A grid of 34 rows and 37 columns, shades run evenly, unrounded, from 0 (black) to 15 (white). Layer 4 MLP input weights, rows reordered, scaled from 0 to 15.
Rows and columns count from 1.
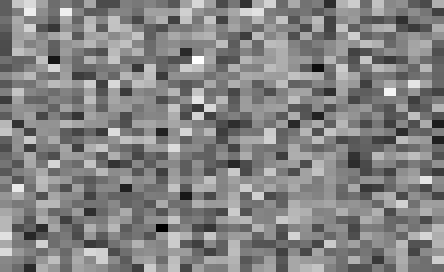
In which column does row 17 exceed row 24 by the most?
16
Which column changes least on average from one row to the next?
13
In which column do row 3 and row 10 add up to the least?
34
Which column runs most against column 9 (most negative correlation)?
32
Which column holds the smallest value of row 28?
6
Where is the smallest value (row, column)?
29, 14
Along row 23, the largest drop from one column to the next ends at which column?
37
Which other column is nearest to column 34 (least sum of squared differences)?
7
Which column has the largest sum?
15
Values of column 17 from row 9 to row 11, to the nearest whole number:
11 8 6
